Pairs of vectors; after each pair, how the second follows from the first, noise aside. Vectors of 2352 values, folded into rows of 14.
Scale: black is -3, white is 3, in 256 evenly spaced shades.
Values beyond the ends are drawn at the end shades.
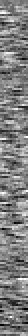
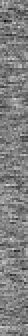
wrapped around, shrunk.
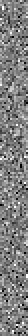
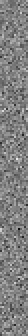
wrapped around, shrunk.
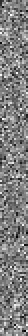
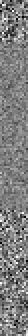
reversed, negated, partly zeroed.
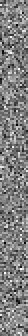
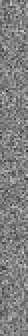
wrapped around, negated, shrunk.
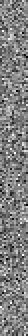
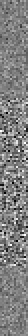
reversed, negated, partly zeroed.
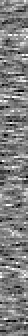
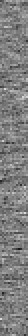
wrapped around, shrunk.
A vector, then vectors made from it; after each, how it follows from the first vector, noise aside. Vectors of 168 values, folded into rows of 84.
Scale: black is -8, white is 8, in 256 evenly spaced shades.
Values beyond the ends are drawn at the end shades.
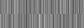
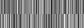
wrapped around, scaled up.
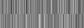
sign-scrambled.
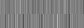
reversed, negated, partly zeroed.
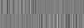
reversed, negated, partly zeroed.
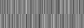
sign-scrambled.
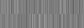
shrunk.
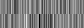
negated, scaled up.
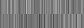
sign-scrambled.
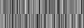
wrapped around, scaled up.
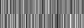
wrapped around, scaled up.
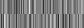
wrapped around, scaled up.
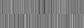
reversed, negated, partly zeroed.
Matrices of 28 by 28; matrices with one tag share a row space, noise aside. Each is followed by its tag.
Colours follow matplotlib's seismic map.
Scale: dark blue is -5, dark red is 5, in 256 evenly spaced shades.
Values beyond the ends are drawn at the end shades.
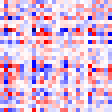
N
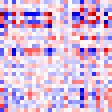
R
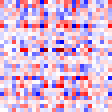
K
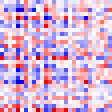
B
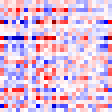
B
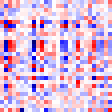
N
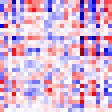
R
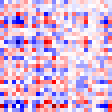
B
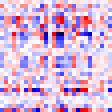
K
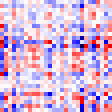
R
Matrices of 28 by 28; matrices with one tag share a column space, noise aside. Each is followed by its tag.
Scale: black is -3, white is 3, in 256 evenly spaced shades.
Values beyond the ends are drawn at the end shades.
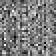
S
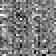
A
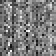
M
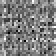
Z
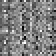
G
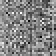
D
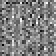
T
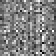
G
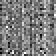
A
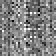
D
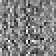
Z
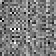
D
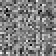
S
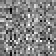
Z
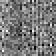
M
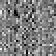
S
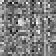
T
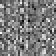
Z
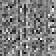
Z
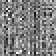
A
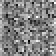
T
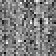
T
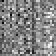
A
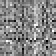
Z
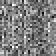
S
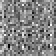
M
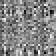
S
